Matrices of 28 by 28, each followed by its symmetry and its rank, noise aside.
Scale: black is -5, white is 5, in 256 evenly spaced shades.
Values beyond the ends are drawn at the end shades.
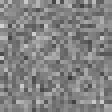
symmetric, rank six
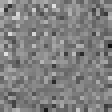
symmetric, rank six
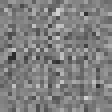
antisymmetric, rank four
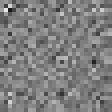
symmetric, rank four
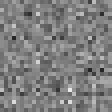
antisymmetric, rank six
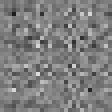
no symmetry, rank four
